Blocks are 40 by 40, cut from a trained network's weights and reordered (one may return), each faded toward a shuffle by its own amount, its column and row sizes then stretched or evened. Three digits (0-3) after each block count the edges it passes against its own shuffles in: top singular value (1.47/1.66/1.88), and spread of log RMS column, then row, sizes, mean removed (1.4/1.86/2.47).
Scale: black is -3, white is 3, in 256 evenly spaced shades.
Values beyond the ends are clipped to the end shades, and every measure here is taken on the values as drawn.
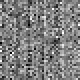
1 2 0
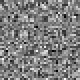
3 0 2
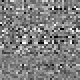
2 0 3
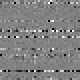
1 0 3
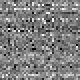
2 1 2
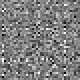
2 2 1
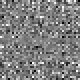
0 1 3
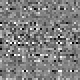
0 1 3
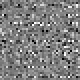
0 1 3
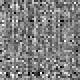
1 0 2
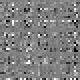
0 3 3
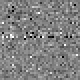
0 0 1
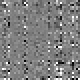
2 3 2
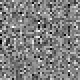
2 2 0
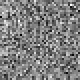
2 0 0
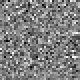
0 0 1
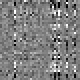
3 3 1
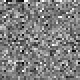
1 0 2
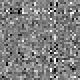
1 2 2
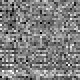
2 1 0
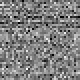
1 0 0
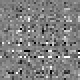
1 2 3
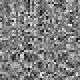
2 2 1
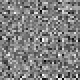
3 1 2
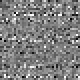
1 0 3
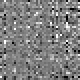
1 3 1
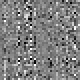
0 3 1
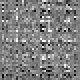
1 3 2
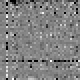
1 2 2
